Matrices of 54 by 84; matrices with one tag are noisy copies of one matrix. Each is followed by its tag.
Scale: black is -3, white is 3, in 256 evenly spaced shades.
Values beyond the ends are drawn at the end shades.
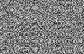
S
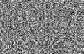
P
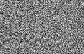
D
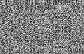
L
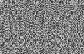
D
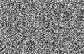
P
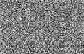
P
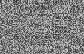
L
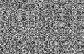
P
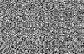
P
